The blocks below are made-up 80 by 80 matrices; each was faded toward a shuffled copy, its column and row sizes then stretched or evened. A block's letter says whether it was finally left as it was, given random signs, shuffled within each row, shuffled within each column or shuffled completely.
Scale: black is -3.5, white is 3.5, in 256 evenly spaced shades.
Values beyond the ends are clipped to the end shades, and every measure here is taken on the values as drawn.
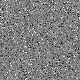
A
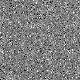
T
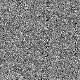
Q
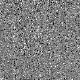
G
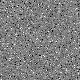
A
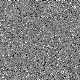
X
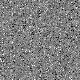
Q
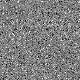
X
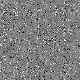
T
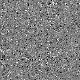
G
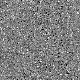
Q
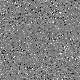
X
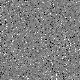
Q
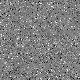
X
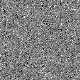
Q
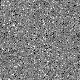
Q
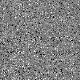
G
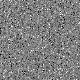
Q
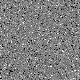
Q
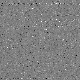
X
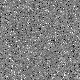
A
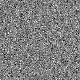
Q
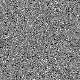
Q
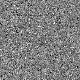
Q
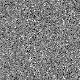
Q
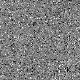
G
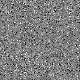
G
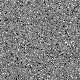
A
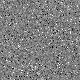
A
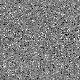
T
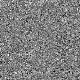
G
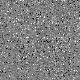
G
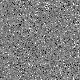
Q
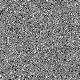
X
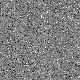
A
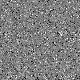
X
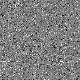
G
